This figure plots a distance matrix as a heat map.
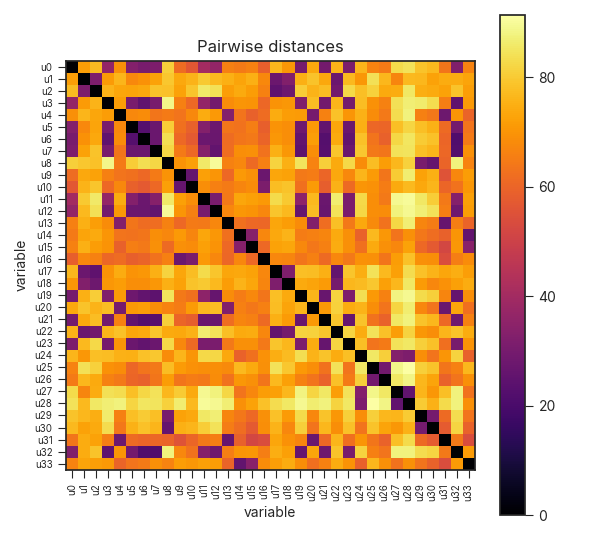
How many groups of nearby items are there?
8
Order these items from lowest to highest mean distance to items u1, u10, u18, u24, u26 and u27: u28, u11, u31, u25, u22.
u22, u28, u31, u25, u11
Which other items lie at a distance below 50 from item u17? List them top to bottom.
u1, u2, u18, u22
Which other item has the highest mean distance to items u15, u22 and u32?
u28
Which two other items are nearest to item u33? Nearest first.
u14, u15
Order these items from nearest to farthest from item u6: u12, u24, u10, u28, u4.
u12, u10, u4, u24, u28
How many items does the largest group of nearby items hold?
11
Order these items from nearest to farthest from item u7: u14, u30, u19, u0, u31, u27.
u19, u0, u31, u14, u30, u27
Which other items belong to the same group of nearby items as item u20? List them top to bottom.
u4, u13, u31
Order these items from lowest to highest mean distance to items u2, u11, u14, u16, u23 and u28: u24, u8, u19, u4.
u19, u24, u4, u8
